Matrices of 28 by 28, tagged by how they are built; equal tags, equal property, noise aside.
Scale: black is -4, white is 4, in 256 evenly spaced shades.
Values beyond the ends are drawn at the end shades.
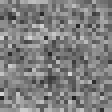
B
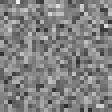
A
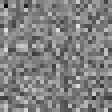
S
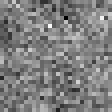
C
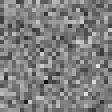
A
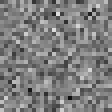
A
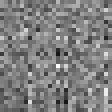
S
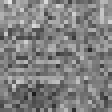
B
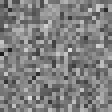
A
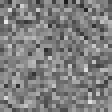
A
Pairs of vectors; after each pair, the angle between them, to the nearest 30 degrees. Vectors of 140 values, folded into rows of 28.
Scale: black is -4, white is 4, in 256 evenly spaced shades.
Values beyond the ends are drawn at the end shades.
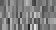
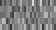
90 degrees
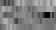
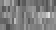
150 degrees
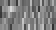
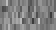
90 degrees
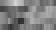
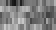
150 degrees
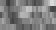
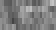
30 degrees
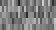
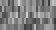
150 degrees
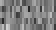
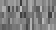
120 degrees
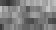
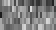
120 degrees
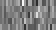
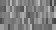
90 degrees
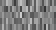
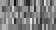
60 degrees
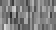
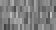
150 degrees
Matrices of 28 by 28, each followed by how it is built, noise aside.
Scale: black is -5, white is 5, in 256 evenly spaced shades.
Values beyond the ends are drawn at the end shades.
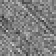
Toeplitz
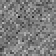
Hankel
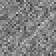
Hankel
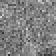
smooth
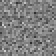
repeating rows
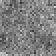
smooth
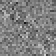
block diagonal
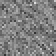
Toeplitz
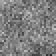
smooth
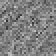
Hankel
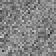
Hankel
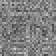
blocks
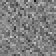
Toeplitz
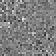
block diagonal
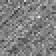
Hankel
